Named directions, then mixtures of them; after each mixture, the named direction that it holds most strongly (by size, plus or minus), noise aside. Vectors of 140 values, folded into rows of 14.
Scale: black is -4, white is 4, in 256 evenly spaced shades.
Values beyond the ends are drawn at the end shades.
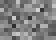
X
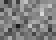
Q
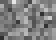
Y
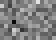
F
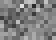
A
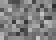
Y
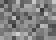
X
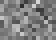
Q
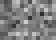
Y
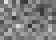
Q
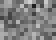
A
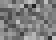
A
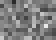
Y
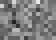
F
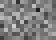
X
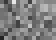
Y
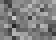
X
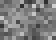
A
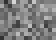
Y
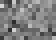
F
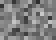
Y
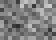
Q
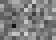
Y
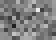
X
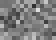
A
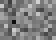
F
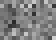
A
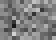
X
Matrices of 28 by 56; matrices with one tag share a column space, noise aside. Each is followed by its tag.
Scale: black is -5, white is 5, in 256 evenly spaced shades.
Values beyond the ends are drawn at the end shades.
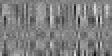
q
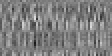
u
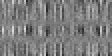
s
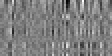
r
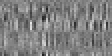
u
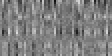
r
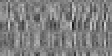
u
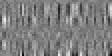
q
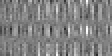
s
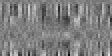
q
